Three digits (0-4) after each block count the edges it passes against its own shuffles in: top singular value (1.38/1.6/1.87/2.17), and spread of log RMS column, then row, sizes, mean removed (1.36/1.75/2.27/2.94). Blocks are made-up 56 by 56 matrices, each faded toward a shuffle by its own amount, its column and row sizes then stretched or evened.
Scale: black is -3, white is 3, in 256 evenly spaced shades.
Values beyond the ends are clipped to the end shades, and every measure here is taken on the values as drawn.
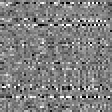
4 0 4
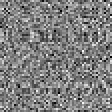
4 1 0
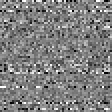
3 0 4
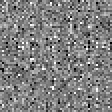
2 2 1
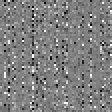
0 4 0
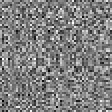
4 3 2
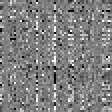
4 4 2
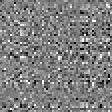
4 2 3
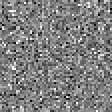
3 0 0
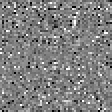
2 0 2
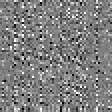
4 3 0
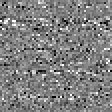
0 0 3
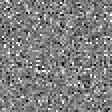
1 1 1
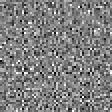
4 1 2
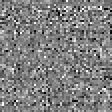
2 1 3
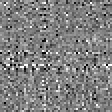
3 2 3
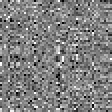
4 3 0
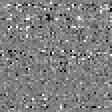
0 0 3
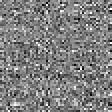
3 2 2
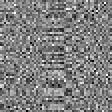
4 0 0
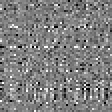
4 1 3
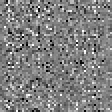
2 3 2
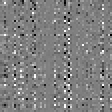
4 4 2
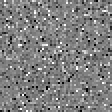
0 0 0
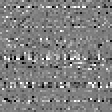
4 1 4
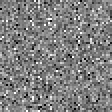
1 1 0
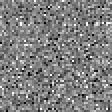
1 0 2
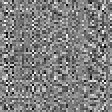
4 4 1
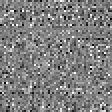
0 1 3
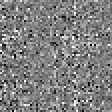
0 3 3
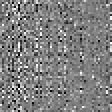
4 4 0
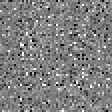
2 2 2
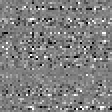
0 1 4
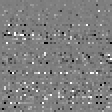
0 1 4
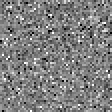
0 0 0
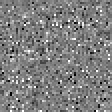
1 1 2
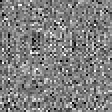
4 1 1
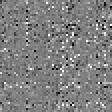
0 3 2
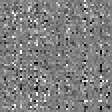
1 4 2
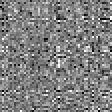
4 3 2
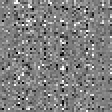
1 4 2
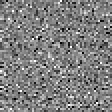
3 0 0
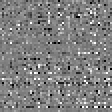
1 2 4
